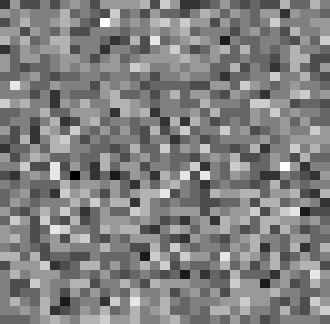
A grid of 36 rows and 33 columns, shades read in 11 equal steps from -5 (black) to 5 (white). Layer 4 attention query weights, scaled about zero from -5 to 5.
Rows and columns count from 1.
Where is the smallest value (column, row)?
8, 20
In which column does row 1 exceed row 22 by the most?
32
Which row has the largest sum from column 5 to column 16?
36
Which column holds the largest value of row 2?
12
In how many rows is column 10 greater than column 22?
10
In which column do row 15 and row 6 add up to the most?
23
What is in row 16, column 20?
0
